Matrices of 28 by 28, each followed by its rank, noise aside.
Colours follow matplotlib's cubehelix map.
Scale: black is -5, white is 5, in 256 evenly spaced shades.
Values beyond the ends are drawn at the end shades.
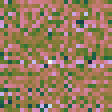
six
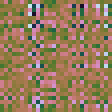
two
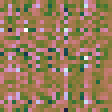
three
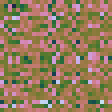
three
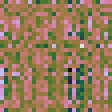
three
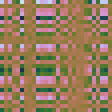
one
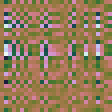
one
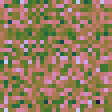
six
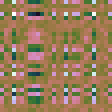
one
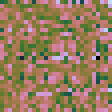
four
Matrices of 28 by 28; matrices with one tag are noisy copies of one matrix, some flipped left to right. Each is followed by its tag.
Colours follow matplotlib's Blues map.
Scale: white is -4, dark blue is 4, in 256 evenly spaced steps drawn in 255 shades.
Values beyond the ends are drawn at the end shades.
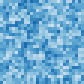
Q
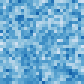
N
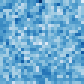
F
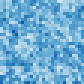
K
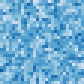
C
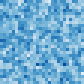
C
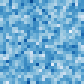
Q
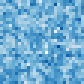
N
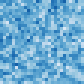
C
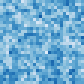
N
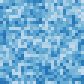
F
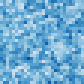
K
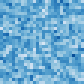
C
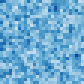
C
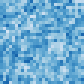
K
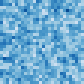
C
